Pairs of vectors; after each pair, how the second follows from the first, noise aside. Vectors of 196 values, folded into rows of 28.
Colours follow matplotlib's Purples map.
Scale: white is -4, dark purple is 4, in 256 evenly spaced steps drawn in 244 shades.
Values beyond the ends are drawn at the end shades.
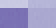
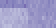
negated, shrunk.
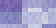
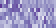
sign-scrambled.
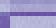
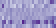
wrapped around, partly zeroed.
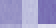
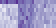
reversed, negated.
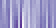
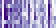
wrapped around, negated, scaled up.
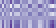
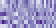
reversed, negated.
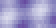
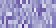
sign-scrambled.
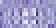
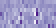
partly zeroed.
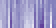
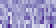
sign-scrambled.
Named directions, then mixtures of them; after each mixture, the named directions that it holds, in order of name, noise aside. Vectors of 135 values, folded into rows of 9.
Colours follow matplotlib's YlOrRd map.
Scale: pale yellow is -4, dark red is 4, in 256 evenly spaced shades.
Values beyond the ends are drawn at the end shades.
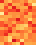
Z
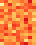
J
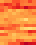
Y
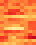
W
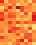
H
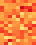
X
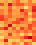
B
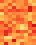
X, Z.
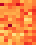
B, J, Y.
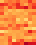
Y, Z.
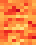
W, Z.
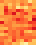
J, Y, Z.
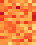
H.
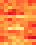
W.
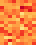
X.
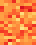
X.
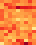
H, J, Y.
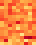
B, H, W.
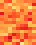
Y, Z.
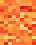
X.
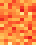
B, H, X.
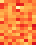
H, J.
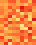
H, X.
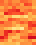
W, Z.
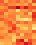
H, Y.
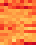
Y.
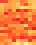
Y, Z.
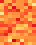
Z.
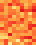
B, X.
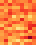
B, W, X.
